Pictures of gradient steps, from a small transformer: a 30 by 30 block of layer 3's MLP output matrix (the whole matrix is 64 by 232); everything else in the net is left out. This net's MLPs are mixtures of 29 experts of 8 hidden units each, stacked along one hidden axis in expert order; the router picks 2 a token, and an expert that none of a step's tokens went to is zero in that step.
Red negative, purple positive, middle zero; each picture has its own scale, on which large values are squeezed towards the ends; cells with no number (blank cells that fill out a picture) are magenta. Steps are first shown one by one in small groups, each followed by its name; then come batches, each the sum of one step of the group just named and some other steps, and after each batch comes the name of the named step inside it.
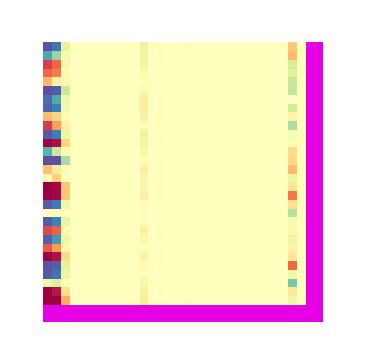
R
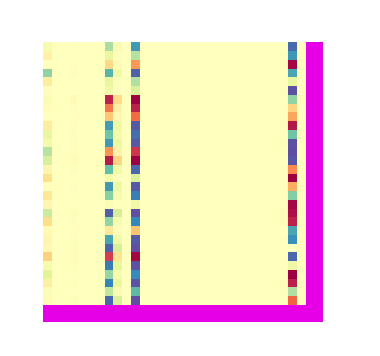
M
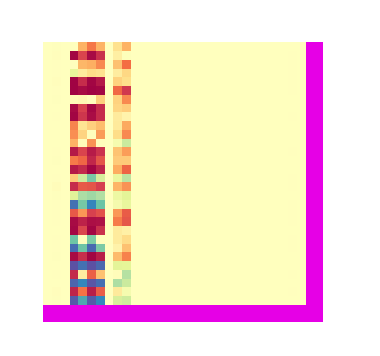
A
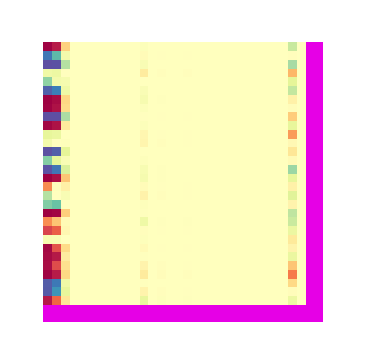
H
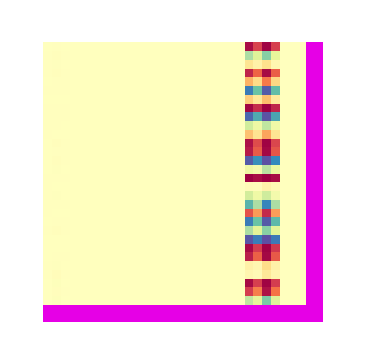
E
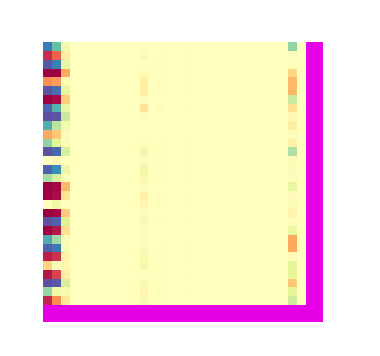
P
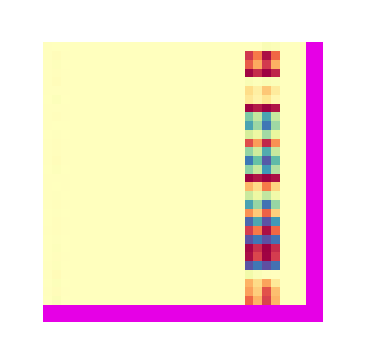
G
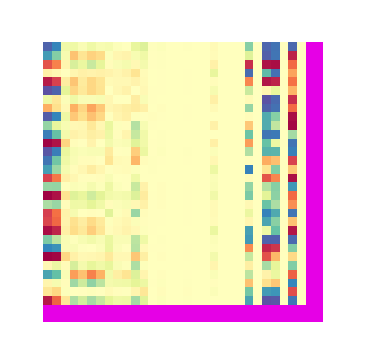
R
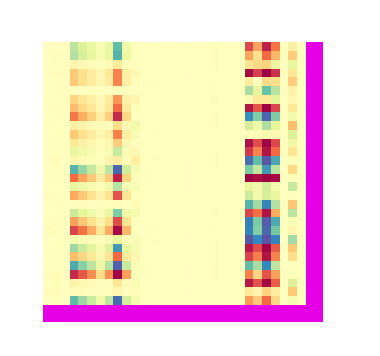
E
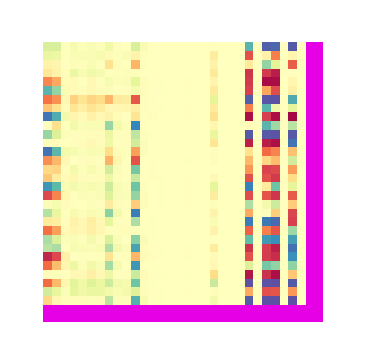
M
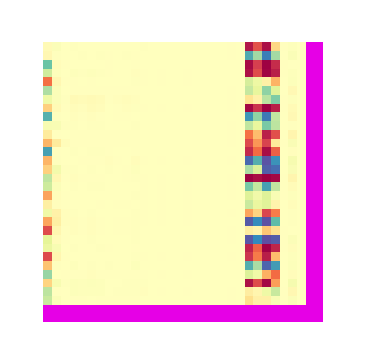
E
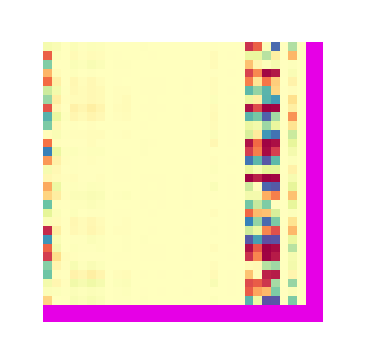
E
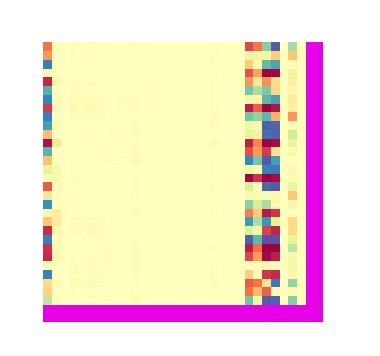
E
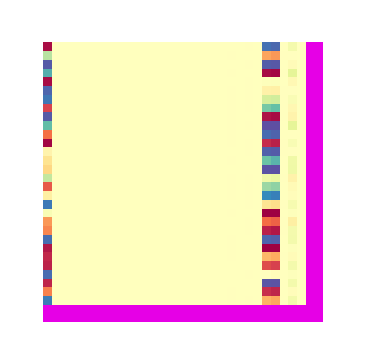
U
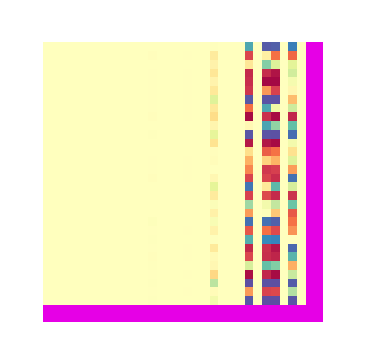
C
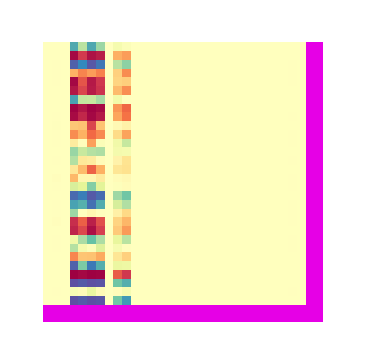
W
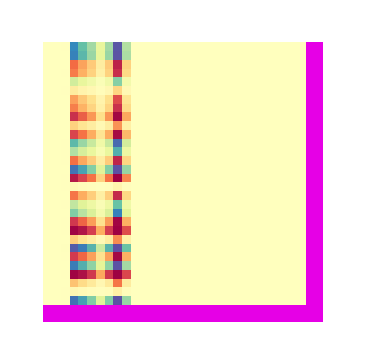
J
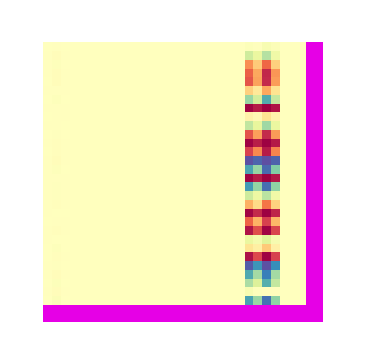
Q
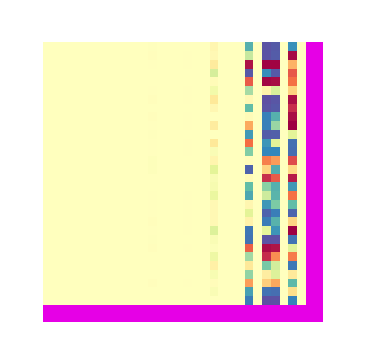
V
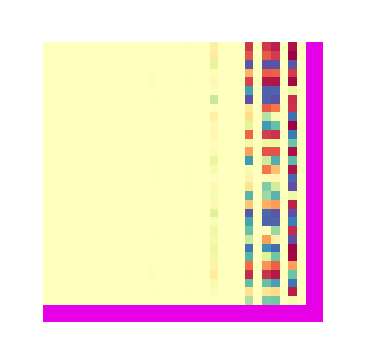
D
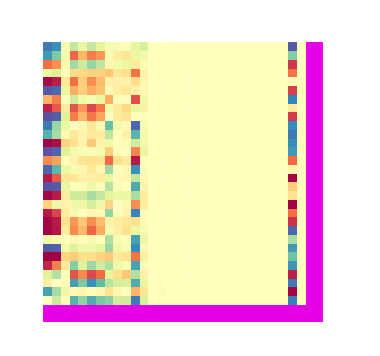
W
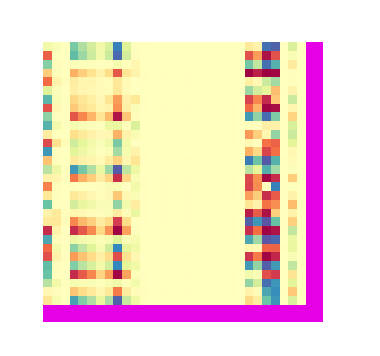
J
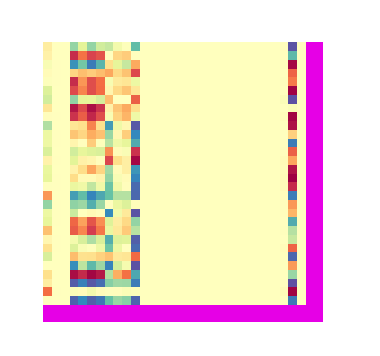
W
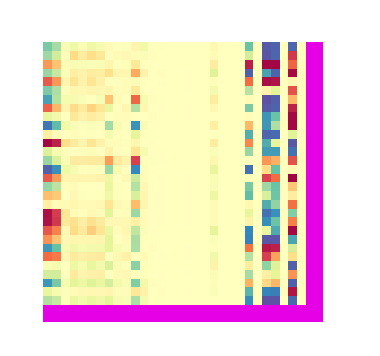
V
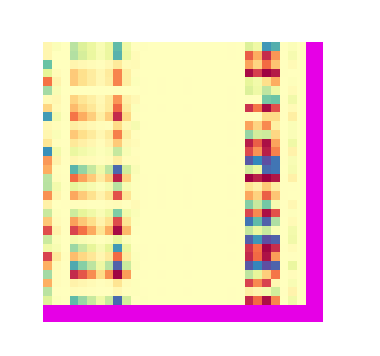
J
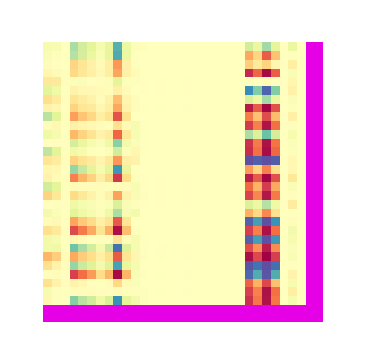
J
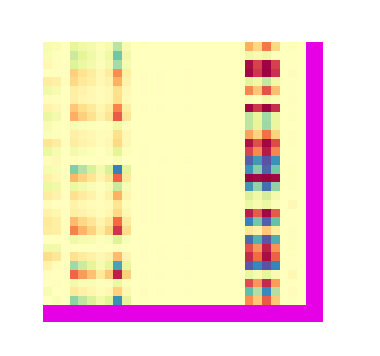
Q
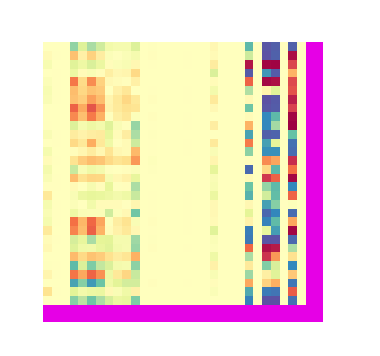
V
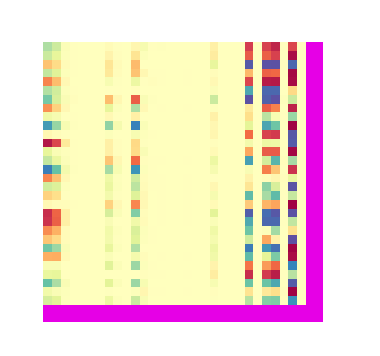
D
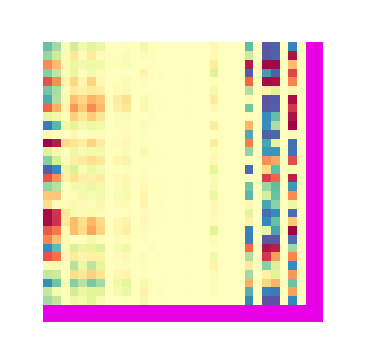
V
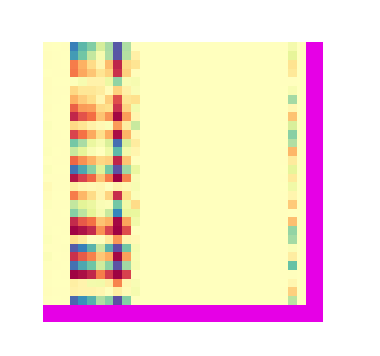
J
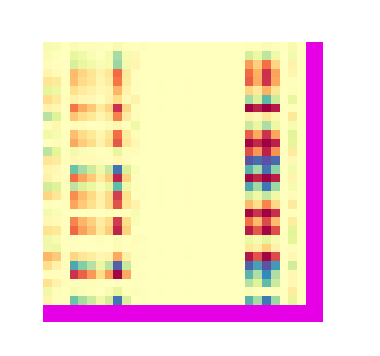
Q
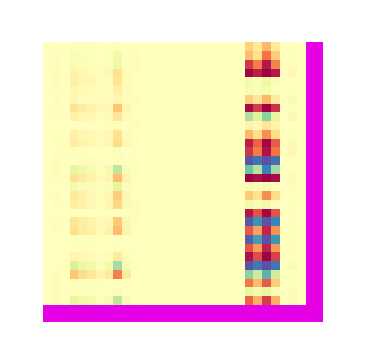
Q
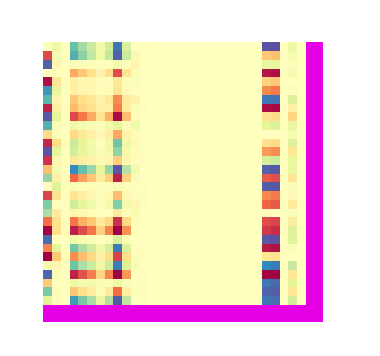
J
